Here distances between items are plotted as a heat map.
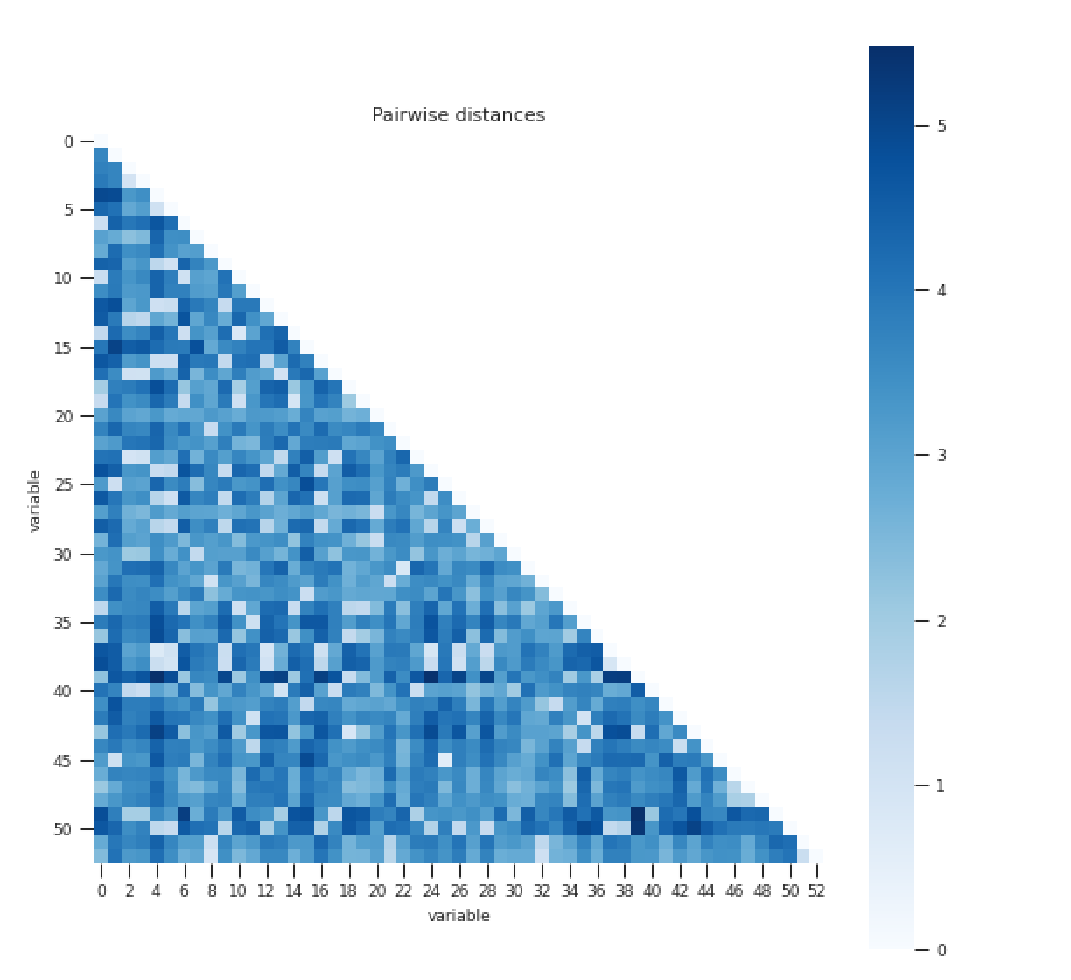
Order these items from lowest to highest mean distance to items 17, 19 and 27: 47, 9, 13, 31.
13, 47, 9, 31
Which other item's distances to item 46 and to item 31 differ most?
22
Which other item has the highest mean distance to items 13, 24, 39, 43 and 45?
15
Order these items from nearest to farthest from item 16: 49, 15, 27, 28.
28, 27, 49, 15
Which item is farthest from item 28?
39
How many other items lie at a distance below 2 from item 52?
4
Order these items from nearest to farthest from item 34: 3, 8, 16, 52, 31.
31, 52, 8, 3, 16
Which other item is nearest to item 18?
43
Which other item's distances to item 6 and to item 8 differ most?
21
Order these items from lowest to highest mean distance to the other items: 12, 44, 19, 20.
20, 19, 12, 44
